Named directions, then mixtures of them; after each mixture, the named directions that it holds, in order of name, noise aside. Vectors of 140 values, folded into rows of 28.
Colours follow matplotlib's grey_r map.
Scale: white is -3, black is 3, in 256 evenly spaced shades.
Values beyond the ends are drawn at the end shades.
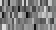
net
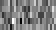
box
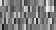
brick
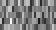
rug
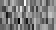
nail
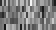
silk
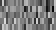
brick.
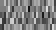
box, brick, rug.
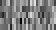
box, silk.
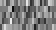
net, rug.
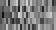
nail, net, silk.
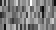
silk.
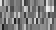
brick.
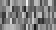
net, rug, silk.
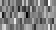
box, net.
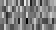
nail, rug, silk.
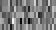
box.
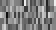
brick, nail, silk.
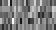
box, net.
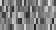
box, brick, net.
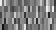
brick.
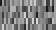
brick, silk.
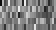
brick, net.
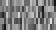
box, brick, silk.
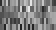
nail, silk.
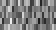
rug.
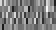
brick, rug.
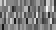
brick, rug.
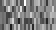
box, nail, rug.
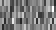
box, brick.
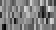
brick, net, silk.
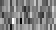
box.
